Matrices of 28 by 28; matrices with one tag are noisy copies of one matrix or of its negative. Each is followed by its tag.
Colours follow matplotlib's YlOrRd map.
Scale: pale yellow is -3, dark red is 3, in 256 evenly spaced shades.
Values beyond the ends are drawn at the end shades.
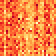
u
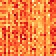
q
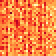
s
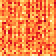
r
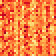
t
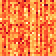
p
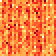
r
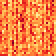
r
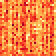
r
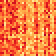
u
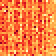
s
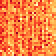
s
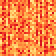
p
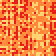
q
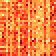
q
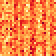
t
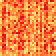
p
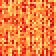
r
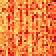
s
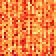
r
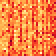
s
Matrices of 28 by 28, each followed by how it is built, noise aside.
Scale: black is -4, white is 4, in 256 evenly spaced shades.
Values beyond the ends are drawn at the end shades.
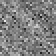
Toeplitz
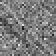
Toeplitz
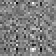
low rank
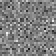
low rank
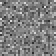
noise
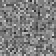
noise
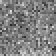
smooth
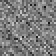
Toeplitz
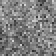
smooth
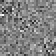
block diagonal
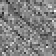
Toeplitz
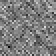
Toeplitz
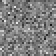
noise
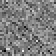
Toeplitz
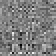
low rank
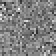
block diagonal
